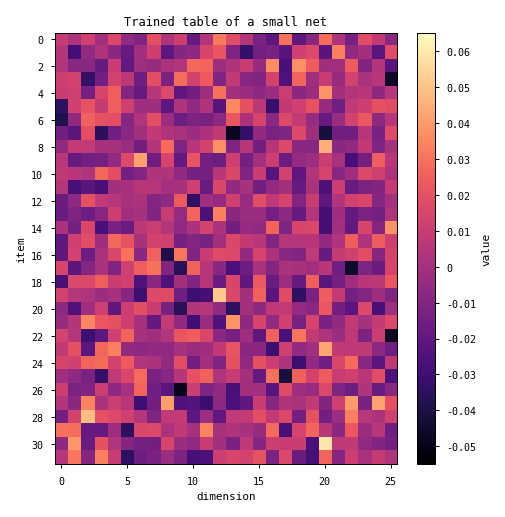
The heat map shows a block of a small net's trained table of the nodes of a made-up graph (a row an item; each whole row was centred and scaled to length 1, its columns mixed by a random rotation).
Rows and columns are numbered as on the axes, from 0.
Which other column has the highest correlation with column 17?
3
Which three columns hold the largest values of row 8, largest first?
20, 12, 8
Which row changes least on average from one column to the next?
15
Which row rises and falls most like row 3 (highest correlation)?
22
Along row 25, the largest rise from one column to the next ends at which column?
18
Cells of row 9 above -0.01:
15
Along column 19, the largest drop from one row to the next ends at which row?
30
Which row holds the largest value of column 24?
27
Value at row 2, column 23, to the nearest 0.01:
-0.01
